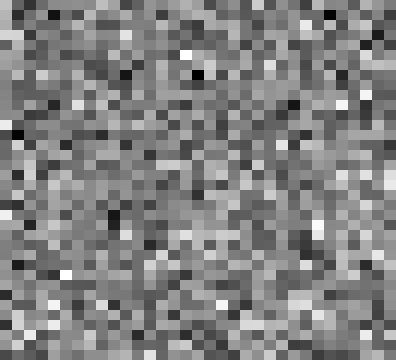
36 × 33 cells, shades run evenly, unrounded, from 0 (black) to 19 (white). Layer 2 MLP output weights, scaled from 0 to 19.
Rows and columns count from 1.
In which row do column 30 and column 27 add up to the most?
23
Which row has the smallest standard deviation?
29
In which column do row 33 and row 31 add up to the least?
10
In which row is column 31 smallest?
5
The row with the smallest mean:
14
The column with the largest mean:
31
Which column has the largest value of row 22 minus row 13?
19
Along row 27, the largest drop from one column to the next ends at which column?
2
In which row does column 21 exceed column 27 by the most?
36
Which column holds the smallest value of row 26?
26
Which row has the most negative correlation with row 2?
33
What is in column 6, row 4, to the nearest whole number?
7
